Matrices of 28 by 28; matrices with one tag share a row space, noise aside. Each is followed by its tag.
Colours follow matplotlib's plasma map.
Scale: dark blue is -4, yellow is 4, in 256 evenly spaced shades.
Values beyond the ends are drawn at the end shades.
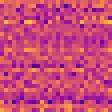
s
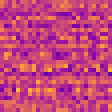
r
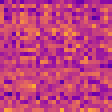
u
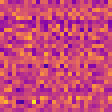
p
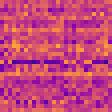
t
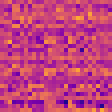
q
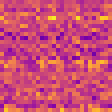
u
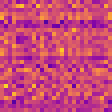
p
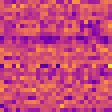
u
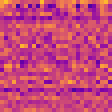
r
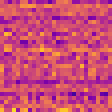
r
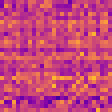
r
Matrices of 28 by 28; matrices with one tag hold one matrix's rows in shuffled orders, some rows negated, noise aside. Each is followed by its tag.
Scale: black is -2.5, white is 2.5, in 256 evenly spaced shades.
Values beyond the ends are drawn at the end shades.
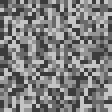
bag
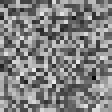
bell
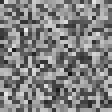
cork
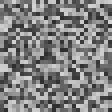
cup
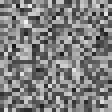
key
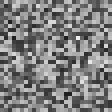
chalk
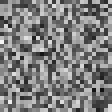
key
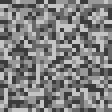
chalk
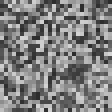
bell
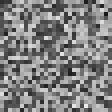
cup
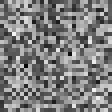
cup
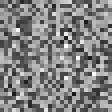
key
